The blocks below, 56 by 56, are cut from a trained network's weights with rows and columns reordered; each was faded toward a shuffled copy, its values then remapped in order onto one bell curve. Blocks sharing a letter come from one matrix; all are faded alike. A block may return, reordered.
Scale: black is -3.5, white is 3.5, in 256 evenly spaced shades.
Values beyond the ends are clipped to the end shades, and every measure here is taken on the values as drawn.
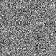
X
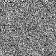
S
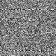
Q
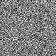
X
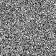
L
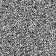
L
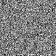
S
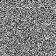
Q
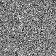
L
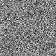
X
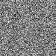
X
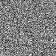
X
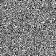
S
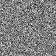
L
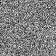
X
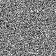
L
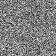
L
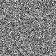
L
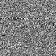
Q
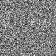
X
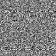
Q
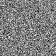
L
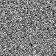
L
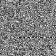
Q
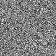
S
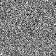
X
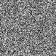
X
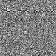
Q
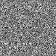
Q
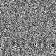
X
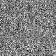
S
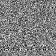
Q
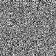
S
